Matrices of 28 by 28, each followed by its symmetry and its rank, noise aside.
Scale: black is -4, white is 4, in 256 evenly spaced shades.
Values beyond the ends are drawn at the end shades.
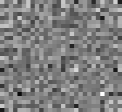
symmetric, rank six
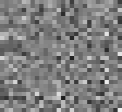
no symmetry, rank five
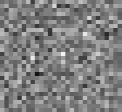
no symmetry, rank six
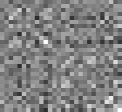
symmetric, rank five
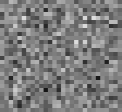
no symmetry, rank seven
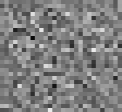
antisymmetric, rank six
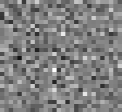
no symmetry, rank seven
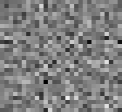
symmetric, rank six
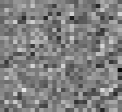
no symmetry, rank six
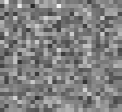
no symmetry, rank six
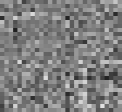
antisymmetric, rank six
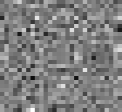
antisymmetric, rank six
